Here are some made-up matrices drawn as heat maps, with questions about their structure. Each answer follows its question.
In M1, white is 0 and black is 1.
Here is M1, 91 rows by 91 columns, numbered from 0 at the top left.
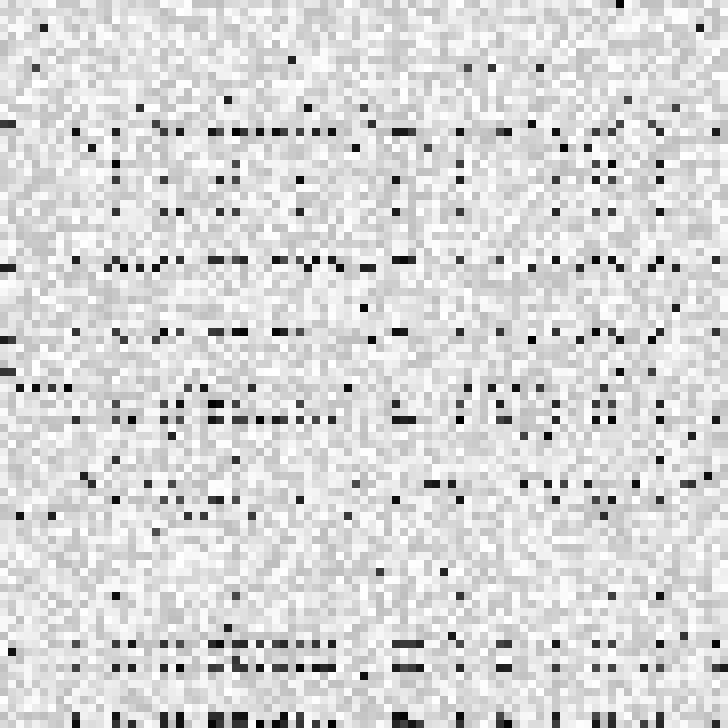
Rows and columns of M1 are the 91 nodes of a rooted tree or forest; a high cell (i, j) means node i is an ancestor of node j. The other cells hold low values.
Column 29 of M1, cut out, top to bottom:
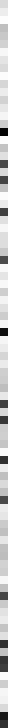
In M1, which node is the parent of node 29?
82
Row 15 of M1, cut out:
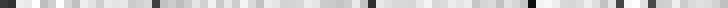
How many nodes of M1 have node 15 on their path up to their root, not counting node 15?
7
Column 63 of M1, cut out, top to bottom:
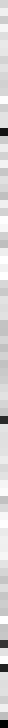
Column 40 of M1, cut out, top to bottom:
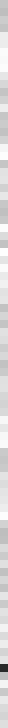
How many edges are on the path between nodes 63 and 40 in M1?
6
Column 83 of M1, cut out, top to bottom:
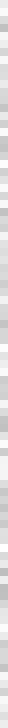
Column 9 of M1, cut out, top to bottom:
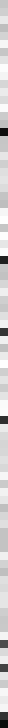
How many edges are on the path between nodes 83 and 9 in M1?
8
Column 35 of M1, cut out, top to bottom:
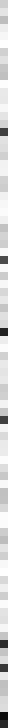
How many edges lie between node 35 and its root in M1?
8
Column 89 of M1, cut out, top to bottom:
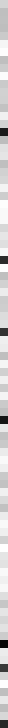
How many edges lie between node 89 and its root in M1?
7
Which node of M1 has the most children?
64
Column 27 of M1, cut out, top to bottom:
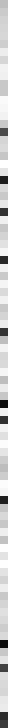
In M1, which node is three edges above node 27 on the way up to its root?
62
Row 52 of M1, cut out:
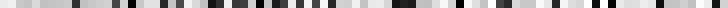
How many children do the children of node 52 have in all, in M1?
2
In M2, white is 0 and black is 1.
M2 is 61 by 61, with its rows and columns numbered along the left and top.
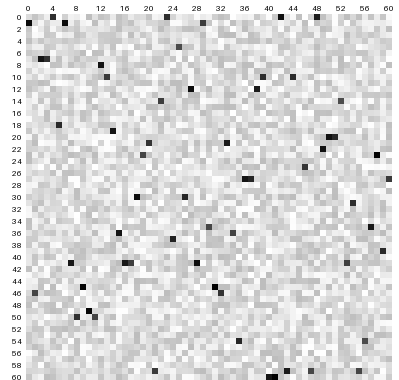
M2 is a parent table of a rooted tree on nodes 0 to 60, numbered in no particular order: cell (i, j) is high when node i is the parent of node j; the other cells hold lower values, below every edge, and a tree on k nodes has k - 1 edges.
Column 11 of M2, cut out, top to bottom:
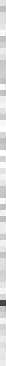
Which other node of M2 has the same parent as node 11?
8
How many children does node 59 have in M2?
4
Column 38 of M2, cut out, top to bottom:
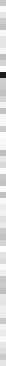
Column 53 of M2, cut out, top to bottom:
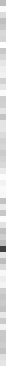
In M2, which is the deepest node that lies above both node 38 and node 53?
12
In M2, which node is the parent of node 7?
41
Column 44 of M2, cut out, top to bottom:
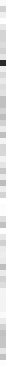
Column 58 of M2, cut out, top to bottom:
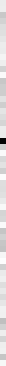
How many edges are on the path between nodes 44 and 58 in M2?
7
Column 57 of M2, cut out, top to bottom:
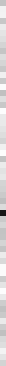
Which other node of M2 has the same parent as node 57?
30
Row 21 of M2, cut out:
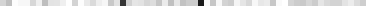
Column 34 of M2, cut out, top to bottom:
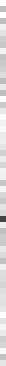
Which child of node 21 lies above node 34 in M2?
20
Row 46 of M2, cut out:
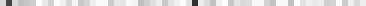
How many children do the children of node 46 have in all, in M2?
3
